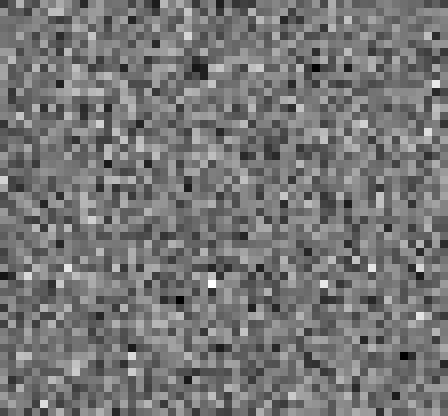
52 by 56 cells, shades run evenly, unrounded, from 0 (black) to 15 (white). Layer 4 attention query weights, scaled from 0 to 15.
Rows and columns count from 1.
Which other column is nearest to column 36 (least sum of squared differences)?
9
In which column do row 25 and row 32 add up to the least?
39
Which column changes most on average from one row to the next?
55
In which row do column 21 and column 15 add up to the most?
41
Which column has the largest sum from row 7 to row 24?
45
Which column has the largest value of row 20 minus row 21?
14
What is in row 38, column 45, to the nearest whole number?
7
